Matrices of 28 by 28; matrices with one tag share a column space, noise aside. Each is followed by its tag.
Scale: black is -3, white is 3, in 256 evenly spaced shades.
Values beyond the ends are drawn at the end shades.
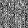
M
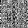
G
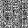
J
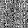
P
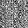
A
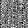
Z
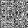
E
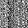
A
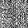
G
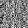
M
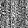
M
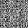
J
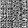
A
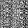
A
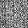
A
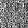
P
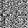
E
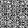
A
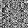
P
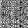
E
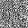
J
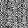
Z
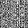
A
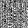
P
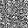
G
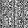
E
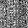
A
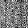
Z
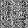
E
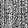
G
